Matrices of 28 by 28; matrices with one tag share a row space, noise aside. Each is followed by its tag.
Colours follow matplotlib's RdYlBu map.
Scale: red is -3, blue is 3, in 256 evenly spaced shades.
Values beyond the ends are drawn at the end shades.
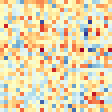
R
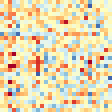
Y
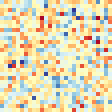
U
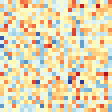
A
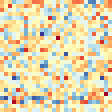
R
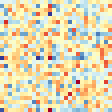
A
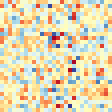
A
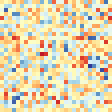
R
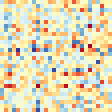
Y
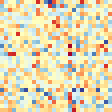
A
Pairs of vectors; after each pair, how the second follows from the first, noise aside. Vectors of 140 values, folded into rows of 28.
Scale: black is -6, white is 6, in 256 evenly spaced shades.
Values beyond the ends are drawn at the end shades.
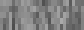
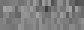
wrapped around, partly zeroed.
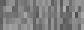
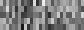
wrapped around, scaled up.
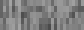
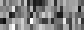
reversed, scaled up.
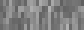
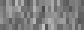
reversed.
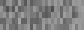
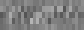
reversed, negated, partly zeroed.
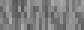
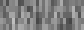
reversed.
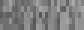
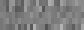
reversed, negated, partly zeroed.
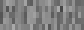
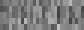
reversed.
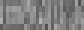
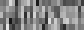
reversed, scaled up.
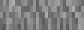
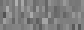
reversed, negated, partly zeroed.
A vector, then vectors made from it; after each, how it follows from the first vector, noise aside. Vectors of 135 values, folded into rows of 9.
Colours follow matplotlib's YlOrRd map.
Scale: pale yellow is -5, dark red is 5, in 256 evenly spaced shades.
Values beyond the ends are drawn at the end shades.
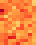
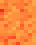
shrunk.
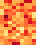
wrapped around, scaled up.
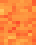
negated, shrunk.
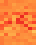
reversed, negated, partly zeroed.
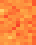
negated, shrunk.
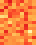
wrapped around, negated.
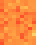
reversed, negated, shrunk.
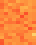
reversed, negated, shrunk.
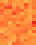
wrapped around, shrunk.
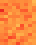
shrunk.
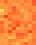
negated, shrunk.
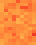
reversed, shrunk.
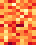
wrapped around, scaled up.
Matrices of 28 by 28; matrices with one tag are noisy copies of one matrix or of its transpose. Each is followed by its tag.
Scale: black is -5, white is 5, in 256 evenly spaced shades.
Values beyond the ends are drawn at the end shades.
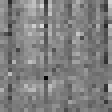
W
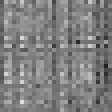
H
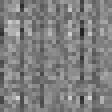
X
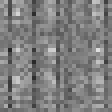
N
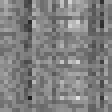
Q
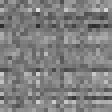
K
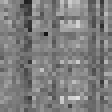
Q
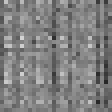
H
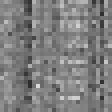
Q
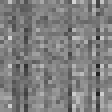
K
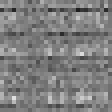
N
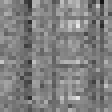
Q
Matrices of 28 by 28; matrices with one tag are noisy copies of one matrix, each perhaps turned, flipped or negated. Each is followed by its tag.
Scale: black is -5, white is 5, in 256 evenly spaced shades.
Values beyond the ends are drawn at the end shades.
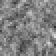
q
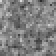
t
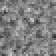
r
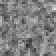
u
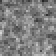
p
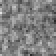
p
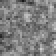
p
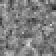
u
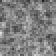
p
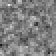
r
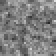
t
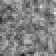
p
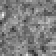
q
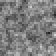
t
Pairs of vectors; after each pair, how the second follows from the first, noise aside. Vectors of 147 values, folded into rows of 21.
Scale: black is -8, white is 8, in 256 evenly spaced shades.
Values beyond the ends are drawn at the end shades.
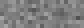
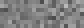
reversed.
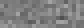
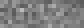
reversed, negated.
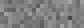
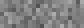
copied.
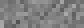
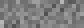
copied.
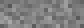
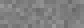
wrapped around, shrunk.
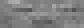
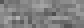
reversed, negated.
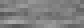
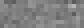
reversed, partly zeroed.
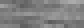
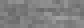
wrapped around, shrunk.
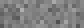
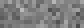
copied.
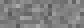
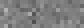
reversed, partly zeroed.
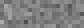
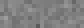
wrapped around, shrunk.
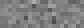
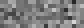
wrapped around, scaled up.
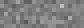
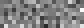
wrapped around, scaled up.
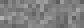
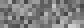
wrapped around, scaled up.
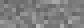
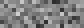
negated, scaled up.
